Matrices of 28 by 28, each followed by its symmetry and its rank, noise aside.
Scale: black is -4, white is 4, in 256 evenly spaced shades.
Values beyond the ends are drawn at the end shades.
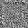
antisymmetric, rank six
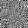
antisymmetric, rank six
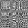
no symmetry, rank four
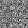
no symmetry, rank six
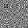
symmetric, rank four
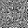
antisymmetric, rank four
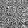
antisymmetric, rank six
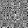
no symmetry, rank six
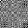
symmetric, rank four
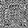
antisymmetric, rank six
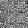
no symmetry, rank four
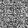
antisymmetric, rank six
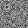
symmetric, rank four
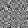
antisymmetric, rank four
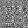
no symmetry, rank six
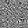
antisymmetric, rank six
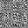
antisymmetric, rank four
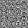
antisymmetric, rank six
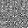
no symmetry, rank six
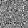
antisymmetric, rank six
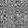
antisymmetric, rank six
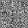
antisymmetric, rank four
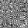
no symmetry, rank four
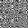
antisymmetric, rank six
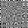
antisymmetric, rank four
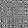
antisymmetric, rank four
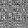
antisymmetric, rank four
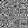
no symmetry, rank six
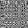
antisymmetric, rank four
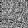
no symmetry, rank six
